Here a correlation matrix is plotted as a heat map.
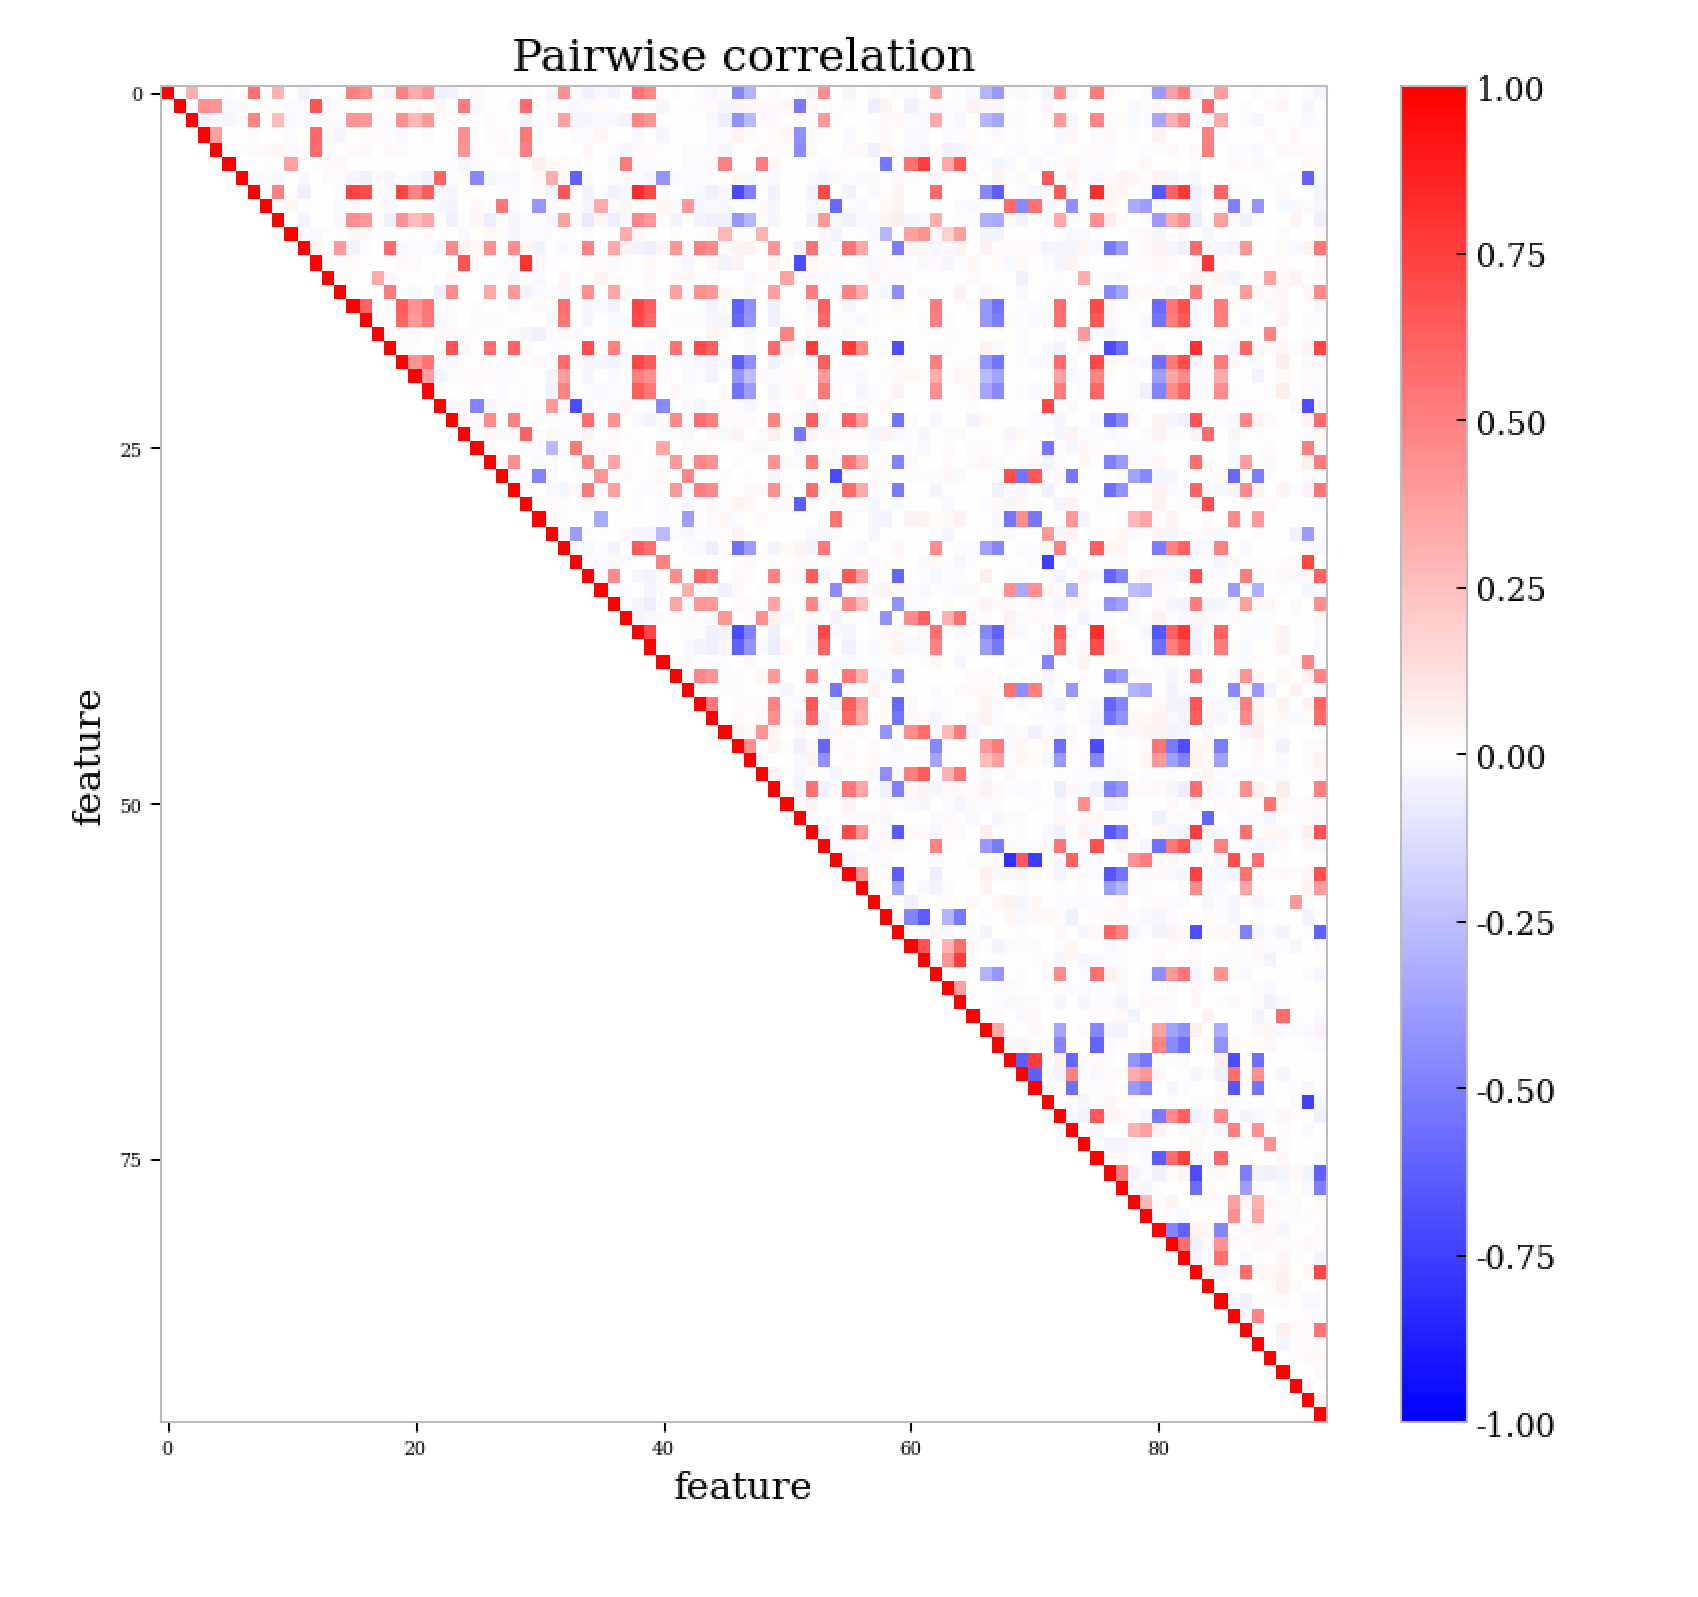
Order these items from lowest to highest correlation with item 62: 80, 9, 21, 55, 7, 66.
80, 66, 55, 9, 21, 7
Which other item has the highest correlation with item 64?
61
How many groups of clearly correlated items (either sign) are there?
9
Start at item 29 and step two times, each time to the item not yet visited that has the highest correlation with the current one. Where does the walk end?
84
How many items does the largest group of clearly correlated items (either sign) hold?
24
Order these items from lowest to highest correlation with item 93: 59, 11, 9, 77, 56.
59, 77, 9, 56, 11
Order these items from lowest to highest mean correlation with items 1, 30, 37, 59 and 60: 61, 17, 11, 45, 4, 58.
58, 11, 17, 4, 45, 61
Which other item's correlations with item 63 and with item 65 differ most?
90
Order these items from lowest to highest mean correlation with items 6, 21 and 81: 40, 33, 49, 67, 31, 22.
67, 33, 40, 49, 31, 22
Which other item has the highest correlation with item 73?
54
